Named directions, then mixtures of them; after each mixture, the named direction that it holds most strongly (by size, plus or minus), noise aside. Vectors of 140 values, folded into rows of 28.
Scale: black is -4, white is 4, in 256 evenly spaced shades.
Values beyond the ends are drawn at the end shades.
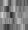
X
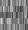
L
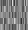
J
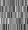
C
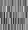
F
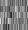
C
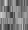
X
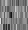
C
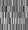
F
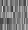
L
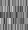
L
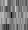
X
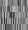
F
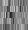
X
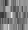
X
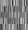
J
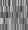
L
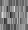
X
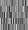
F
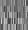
F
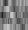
X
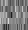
C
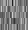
J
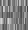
L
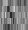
X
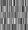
J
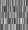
J
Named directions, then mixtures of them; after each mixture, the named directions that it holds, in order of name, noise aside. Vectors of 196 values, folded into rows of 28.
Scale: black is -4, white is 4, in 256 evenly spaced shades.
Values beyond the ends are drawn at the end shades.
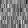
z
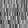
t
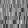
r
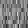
r, t.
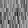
t.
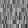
r, z.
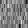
z.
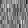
t, z.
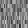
r, z.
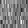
r, t, z.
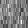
r, z.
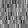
t, z.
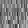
r, t.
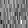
r, t.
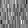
r, t, z.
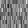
z.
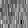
r, t, z.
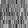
r, t, z.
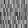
r, t, z.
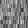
r, z.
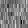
r, t, z.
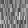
r, t, z.
